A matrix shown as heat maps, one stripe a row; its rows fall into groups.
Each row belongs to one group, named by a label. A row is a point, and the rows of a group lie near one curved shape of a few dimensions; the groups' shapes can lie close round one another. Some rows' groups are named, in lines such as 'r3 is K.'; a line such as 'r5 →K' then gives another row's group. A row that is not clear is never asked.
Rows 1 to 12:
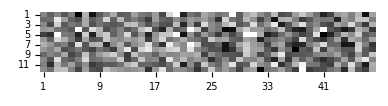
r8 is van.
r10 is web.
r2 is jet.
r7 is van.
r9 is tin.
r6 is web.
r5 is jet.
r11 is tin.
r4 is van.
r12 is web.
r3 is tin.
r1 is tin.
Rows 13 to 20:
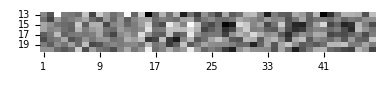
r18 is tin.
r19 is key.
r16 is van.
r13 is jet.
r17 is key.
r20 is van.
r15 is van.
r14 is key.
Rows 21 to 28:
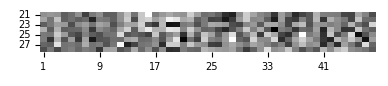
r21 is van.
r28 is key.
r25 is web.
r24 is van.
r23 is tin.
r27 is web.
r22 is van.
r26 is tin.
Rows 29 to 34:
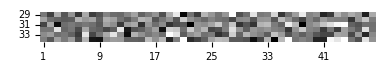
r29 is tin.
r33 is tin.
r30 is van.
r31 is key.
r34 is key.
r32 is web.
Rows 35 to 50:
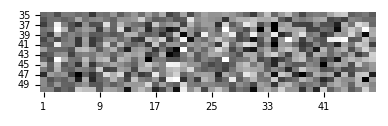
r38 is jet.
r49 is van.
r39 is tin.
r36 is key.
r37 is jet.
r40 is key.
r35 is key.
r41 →jet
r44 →jet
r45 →van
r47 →jet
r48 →tin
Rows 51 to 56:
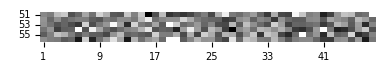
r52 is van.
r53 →tin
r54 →van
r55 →web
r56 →tin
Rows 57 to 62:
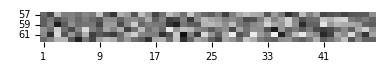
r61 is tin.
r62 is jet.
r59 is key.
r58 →key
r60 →web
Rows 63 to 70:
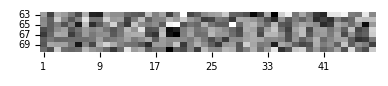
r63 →key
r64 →web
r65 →tin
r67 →tin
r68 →key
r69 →jet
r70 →tin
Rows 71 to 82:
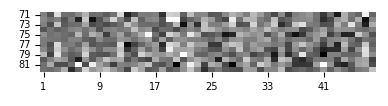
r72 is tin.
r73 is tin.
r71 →web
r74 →key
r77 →web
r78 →web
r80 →jet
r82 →tin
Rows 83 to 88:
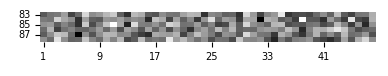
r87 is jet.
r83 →tin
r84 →web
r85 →tin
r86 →key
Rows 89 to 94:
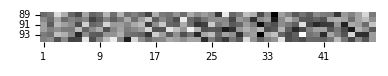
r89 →jet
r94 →tin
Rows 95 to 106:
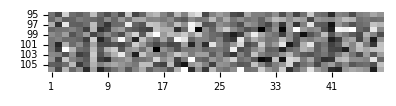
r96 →key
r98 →key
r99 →van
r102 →jet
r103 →tin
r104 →key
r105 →tin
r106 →tin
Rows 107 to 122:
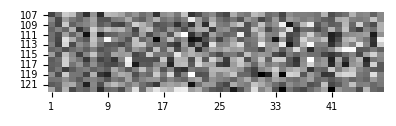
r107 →jet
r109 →tin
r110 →tin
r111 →tin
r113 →tin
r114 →key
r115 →web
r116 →web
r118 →key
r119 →key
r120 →key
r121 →jet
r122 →van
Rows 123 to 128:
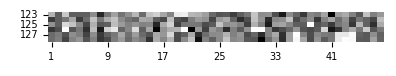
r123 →van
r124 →tin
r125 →web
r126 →jet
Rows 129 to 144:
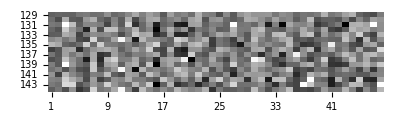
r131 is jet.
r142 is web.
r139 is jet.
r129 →key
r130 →key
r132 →jet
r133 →tin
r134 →tin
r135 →van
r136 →tin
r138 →jet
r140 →tin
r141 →key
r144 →tin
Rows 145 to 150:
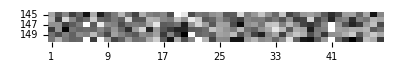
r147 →van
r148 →key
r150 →van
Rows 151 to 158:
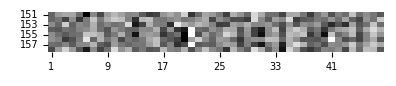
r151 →jet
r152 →tin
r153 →web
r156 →van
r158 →jet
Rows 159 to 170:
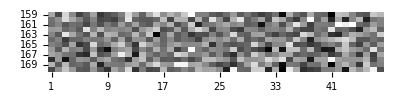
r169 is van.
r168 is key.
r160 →web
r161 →key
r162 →van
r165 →tin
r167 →tin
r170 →jet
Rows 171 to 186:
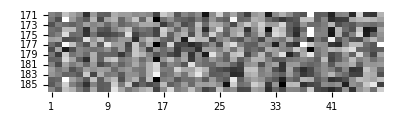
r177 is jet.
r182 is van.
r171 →web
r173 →key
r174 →web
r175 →web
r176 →van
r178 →key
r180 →jet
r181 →van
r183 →van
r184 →jet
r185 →jet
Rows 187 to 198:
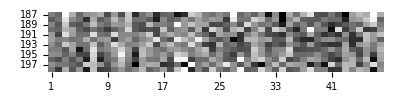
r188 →jet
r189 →web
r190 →web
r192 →van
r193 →web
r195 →tin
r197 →van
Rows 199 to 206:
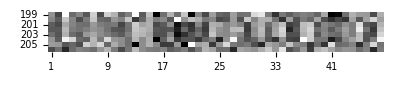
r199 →jet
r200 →web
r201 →tin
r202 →tin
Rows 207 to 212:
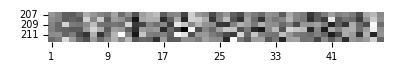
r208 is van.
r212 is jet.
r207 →van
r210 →van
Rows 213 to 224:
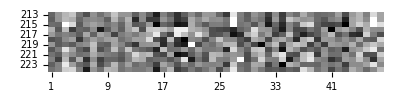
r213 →jet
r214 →jet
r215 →jet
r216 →van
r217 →van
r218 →tin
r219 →van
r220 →jet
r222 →tin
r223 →jet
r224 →jet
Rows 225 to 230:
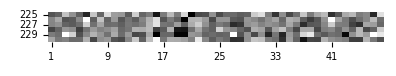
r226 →van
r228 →tin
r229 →jet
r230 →van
